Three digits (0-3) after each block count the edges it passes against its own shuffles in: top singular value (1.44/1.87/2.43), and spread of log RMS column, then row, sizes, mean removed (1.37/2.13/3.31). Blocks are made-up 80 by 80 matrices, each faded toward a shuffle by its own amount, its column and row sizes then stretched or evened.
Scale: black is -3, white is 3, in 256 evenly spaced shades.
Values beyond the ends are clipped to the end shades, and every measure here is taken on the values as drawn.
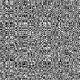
3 2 1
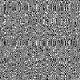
3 2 0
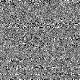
1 0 2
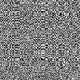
3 1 2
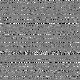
2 0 3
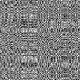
3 1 0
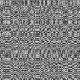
3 0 3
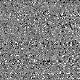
1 1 2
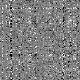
2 2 1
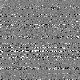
2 0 3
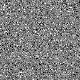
0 0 2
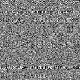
2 0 2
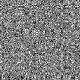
2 0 1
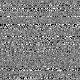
1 0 3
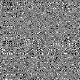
2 1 2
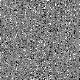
0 2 0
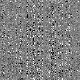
1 3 1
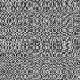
3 2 1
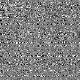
0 1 3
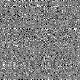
2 1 2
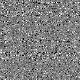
0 1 2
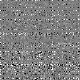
0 2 3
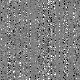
1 3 0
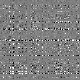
2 2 3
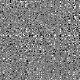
1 2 2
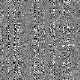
0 3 2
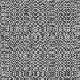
3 2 0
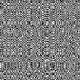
3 2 0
